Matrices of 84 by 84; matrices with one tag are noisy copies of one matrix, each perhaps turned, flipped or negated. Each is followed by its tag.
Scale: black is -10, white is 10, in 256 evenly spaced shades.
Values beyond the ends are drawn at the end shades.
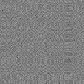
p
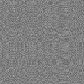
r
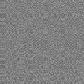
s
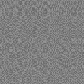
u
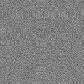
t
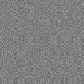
s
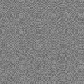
s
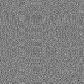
r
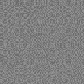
s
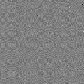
u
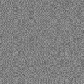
s
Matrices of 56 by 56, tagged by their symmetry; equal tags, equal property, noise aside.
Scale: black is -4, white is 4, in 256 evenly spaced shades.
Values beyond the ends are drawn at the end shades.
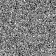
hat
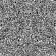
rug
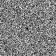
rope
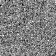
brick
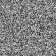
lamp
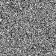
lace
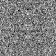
rug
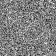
lace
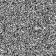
lamp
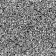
lace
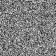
hat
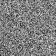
rope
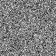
brick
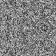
lamp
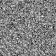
rope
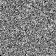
rope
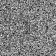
lamp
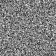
lace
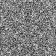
rug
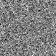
lace
